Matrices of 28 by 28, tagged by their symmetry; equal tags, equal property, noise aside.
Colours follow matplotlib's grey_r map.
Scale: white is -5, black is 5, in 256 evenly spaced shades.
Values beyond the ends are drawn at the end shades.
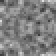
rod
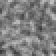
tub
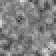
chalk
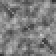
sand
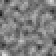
sand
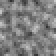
tub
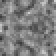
rod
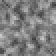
sand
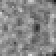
rod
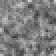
chalk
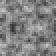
rod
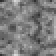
rod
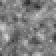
tub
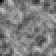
chalk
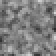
tub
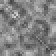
chalk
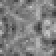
rod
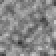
chalk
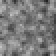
rod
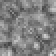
chalk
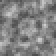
chalk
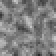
tub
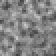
chalk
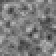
chalk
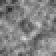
chalk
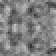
rod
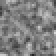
tub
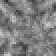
tub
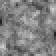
sand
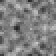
rod
